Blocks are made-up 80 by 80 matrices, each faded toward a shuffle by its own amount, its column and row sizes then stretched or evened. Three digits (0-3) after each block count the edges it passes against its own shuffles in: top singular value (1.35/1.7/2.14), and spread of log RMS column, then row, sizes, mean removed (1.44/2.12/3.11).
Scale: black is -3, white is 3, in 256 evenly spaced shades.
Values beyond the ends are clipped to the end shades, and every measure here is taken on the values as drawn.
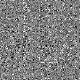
1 2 2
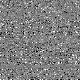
0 0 2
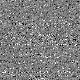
0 0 2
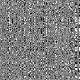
3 3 1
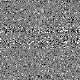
0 2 3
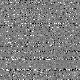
0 0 3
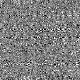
2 0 2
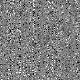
1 2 0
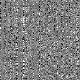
2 3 0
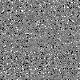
1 1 2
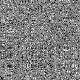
2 1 0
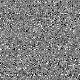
1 0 2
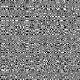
3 1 3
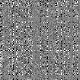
2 3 2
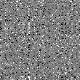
2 1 1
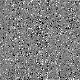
0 2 1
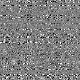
2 1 3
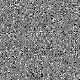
1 1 1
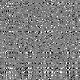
3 1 2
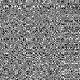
3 0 2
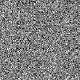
2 1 1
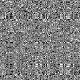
3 0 2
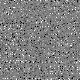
0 0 2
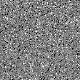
0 1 0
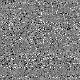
0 1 2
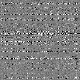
2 1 3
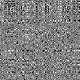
3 1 2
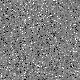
0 1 0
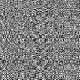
3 1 2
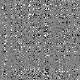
1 3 3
